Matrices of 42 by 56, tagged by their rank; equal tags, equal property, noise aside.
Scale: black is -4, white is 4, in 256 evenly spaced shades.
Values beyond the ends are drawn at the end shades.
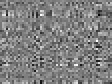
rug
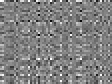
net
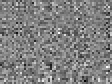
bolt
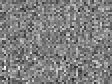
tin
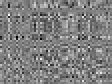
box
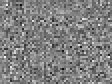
tin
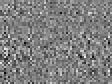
rug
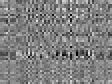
net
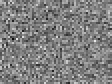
tin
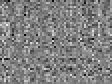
rug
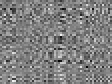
net
